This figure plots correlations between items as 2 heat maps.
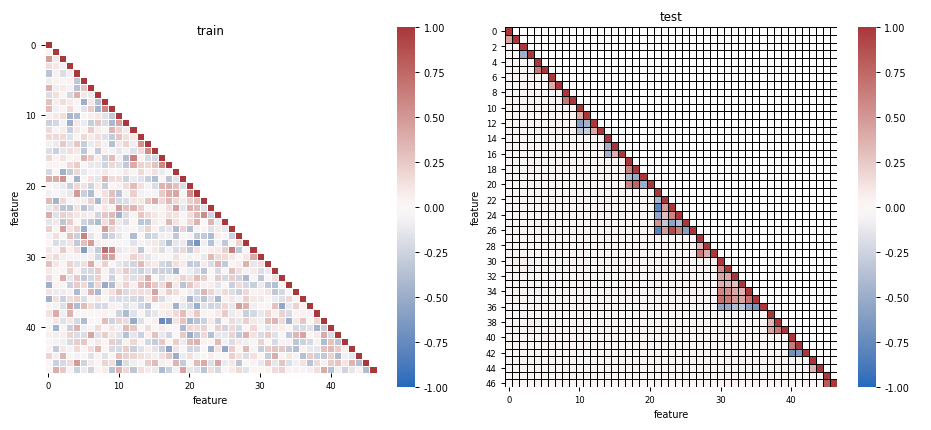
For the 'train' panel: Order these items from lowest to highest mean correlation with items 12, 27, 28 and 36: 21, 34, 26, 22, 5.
21, 22, 26, 34, 5
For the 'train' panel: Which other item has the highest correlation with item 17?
16
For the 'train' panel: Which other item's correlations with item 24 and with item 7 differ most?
22
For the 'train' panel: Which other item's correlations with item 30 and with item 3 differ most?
23
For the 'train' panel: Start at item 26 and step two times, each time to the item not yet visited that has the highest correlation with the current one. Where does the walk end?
8
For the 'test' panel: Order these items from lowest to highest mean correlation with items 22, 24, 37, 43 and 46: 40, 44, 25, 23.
25, 40, 44, 23
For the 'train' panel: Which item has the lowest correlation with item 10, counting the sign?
45
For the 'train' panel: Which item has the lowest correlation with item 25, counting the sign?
43
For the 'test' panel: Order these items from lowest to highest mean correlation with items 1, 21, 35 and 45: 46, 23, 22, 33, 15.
23, 22, 15, 33, 46
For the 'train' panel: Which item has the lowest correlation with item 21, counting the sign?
28
